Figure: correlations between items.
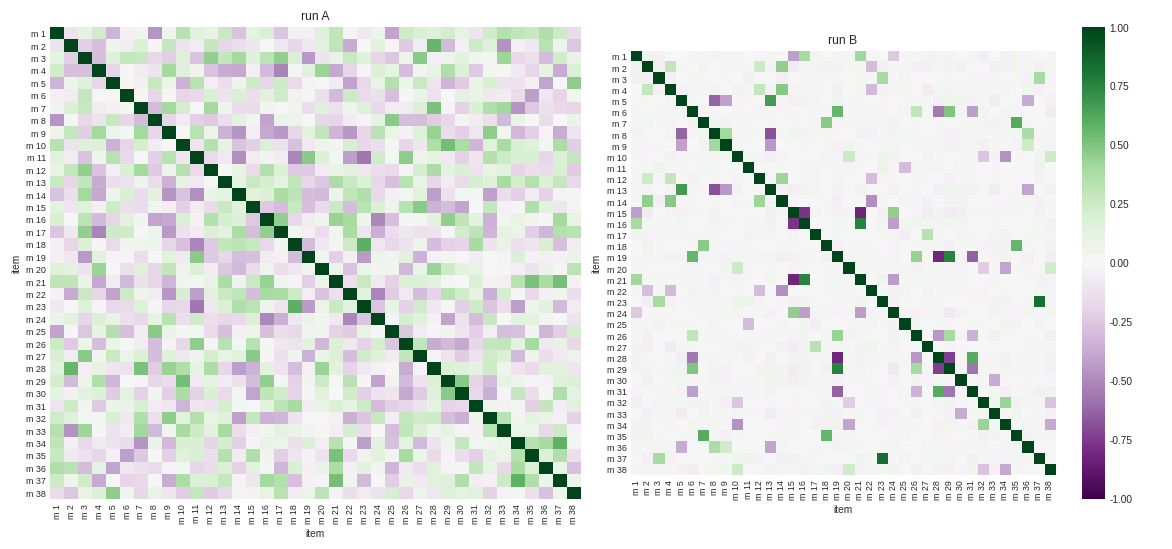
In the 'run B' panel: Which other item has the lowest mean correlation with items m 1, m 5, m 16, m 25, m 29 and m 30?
m 15
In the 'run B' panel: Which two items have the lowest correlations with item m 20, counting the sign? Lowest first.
m 34, m 32
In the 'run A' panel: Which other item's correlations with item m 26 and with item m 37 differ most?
m 30
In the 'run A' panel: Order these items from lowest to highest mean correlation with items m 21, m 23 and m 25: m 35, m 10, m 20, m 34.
m 34, m 10, m 20, m 35
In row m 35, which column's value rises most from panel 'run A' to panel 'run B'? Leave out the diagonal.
m 7
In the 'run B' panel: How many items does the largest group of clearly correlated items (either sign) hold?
6
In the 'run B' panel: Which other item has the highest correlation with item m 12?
m 14
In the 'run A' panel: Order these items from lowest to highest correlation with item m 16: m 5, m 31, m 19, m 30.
m 5, m 19, m 31, m 30
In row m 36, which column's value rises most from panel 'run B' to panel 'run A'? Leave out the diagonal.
m 13
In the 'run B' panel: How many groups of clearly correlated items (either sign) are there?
10
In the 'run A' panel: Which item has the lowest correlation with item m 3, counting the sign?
m 19
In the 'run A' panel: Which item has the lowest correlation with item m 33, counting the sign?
m 2
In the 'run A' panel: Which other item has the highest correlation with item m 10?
m 29
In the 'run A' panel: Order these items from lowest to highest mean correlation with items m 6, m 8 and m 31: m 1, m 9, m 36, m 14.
m 1, m 9, m 36, m 14
